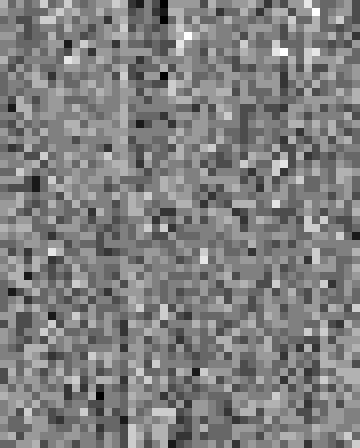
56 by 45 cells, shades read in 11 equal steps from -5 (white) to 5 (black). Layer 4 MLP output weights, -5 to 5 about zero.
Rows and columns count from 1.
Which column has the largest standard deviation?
21
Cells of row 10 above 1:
6
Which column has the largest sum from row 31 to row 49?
16
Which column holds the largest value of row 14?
2
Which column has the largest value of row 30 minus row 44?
45
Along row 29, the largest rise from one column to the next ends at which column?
22
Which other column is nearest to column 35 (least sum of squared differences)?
31
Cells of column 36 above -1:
41
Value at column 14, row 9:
1
